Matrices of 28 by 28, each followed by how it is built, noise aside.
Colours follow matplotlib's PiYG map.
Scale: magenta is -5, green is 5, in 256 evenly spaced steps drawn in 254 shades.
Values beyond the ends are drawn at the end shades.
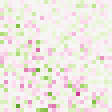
lower triangular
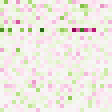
uneven rows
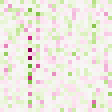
uneven columns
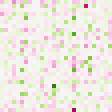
uneven columns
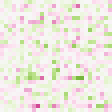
low rank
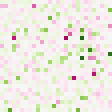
sparse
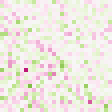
lower triangular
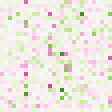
uneven columns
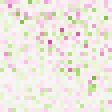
upper triangular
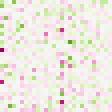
uneven columns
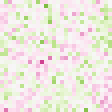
smooth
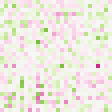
low rank
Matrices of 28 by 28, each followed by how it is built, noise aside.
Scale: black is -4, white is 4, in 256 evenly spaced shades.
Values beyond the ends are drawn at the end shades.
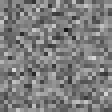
noise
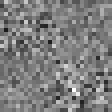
block diagonal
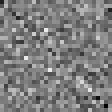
diagonal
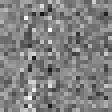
uneven columns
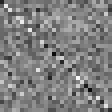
diagonal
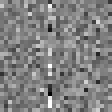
uneven columns
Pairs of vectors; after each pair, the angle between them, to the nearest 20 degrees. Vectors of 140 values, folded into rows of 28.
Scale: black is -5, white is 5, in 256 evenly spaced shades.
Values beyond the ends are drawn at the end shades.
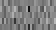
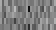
20 degrees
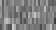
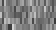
40 degrees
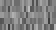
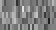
60 degrees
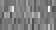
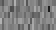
140 degrees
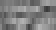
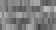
160 degrees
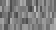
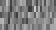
20 degrees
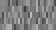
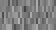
20 degrees
